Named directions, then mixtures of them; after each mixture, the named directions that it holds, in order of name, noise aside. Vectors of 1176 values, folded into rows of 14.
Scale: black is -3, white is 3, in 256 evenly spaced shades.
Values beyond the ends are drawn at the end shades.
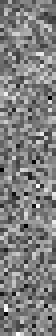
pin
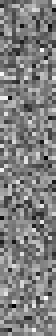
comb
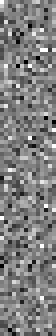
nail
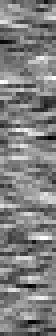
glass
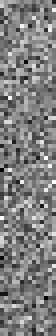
comb, nail, pin.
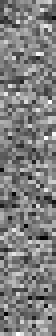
glass, pin.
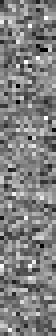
glass, nail.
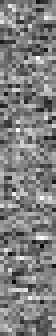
glass, nail, pin.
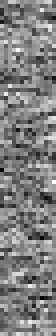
comb, glass, pin.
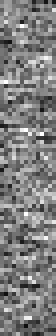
comb, glass, pin.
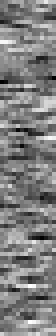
glass.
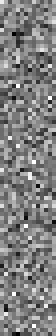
nail, pin.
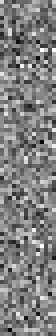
comb, nail.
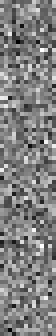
comb, nail.
